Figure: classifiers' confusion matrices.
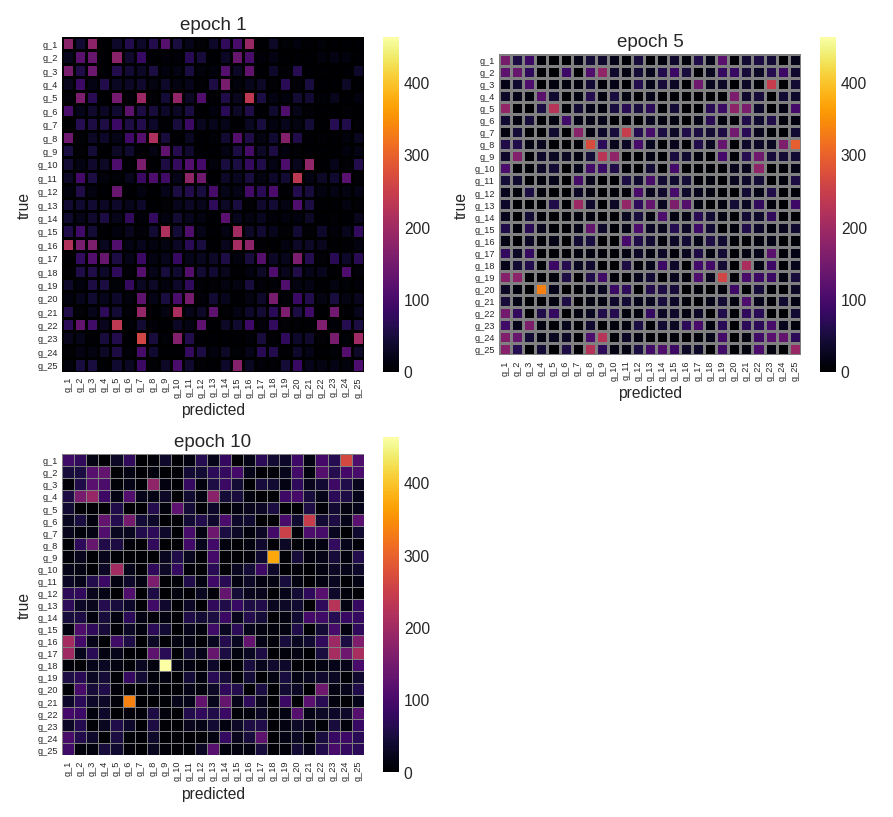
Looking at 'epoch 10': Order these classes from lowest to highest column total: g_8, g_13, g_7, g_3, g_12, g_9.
g_7, g_12, g_9, g_3, g_8, g_13
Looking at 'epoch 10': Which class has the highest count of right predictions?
g_6
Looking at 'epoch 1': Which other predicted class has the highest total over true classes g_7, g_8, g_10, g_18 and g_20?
g_11
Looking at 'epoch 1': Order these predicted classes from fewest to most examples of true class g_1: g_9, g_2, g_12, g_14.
g_12, g_2, g_14, g_9
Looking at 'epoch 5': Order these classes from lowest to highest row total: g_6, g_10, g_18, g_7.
g_6, g_10, g_18, g_7
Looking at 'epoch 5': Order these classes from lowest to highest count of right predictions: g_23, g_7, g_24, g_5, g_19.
g_23, g_24, g_7, g_5, g_19
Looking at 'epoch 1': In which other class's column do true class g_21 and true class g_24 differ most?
g_10
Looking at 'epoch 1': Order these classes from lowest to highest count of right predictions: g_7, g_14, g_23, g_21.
g_7, g_21, g_14, g_23
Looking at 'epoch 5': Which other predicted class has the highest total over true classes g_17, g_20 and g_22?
g_4
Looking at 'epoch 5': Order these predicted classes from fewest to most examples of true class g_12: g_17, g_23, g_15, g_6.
g_6, g_17, g_23, g_15
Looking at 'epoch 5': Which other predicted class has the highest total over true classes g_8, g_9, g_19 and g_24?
g_2
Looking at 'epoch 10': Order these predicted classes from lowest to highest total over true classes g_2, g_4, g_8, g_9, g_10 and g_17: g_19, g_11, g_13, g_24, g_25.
g_19, g_11, g_24, g_25, g_13
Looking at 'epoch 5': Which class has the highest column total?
g_1
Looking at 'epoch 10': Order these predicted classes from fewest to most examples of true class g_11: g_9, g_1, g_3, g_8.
g_9, g_1, g_3, g_8
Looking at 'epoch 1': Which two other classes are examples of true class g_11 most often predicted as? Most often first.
g_20, g_12
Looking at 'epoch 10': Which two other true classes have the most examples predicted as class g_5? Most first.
g_10, g_16
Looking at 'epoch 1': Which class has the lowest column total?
g_22
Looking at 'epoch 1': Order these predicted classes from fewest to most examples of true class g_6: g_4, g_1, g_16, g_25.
g_25, g_4, g_16, g_1
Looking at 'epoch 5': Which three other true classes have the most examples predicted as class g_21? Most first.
g_18, g_5, g_19
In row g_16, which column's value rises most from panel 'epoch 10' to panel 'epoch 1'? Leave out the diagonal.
g_15
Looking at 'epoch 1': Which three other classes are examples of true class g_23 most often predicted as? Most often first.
g_7, g_25, g_10
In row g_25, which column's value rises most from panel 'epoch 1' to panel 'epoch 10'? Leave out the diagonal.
g_13
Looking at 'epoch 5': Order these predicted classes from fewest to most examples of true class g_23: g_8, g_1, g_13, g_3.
g_13, g_8, g_1, g_3
